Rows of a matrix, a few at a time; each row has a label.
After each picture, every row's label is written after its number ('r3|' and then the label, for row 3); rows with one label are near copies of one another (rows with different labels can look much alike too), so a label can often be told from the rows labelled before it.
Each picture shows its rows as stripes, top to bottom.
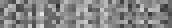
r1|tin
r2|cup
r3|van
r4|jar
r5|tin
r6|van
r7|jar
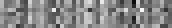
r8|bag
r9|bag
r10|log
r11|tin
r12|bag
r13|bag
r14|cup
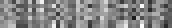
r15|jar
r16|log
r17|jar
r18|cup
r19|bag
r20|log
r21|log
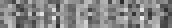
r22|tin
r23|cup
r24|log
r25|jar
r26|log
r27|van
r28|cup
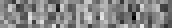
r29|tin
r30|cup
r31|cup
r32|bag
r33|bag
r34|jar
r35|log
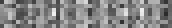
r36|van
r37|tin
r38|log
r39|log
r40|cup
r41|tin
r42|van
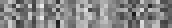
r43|cup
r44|jar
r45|van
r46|bag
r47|jar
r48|cup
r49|cup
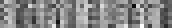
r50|van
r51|bag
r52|van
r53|cup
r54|van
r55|cup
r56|log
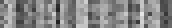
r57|van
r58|cup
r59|cup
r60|log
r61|van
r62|cup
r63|van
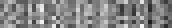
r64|log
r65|jar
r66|jar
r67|bag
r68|log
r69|jar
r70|log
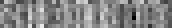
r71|van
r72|tin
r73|jar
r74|bag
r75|bag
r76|tin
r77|jar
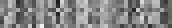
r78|cup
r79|cup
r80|bag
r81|cup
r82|van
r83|van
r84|jar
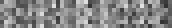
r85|van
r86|log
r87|tin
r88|jar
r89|cup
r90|van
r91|jar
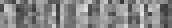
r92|tin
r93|van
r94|van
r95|log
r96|cup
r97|cup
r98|log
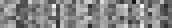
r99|bag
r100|log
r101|van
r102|log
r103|tin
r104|cup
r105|log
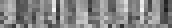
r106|log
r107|log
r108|log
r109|van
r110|cup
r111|van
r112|tin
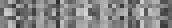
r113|cup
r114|tin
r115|van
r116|van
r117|tin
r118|cup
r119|cup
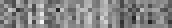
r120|tin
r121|jar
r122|cup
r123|jar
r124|bag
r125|jar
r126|tin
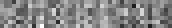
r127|tin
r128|bag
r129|log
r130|log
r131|jar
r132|cup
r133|jar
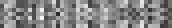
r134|log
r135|van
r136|jar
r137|cup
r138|jar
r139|log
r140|van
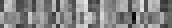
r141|van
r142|van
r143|van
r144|bag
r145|bag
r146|bag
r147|van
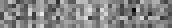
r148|cup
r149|tin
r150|bag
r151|jar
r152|van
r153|tin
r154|jar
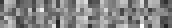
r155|van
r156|van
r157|jar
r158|tin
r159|van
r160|cup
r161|log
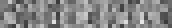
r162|cup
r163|tin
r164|tin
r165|van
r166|van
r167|log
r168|tin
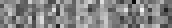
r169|bag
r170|van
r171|log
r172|cup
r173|jar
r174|jar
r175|cup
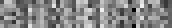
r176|van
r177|log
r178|bag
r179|tin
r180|van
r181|tin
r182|bag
